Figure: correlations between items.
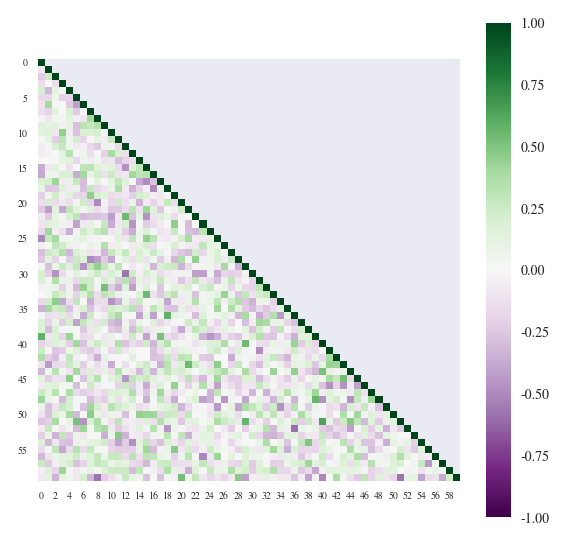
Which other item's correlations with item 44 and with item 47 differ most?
48
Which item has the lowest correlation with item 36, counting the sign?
52
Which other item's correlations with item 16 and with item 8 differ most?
29
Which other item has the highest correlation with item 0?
39
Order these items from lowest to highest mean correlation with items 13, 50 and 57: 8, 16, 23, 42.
23, 42, 8, 16
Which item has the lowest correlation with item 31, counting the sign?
41
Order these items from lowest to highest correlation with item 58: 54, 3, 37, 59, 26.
37, 54, 26, 59, 3
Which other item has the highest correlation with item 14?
50
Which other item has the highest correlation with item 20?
59
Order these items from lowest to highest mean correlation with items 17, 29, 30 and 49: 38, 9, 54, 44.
54, 38, 9, 44
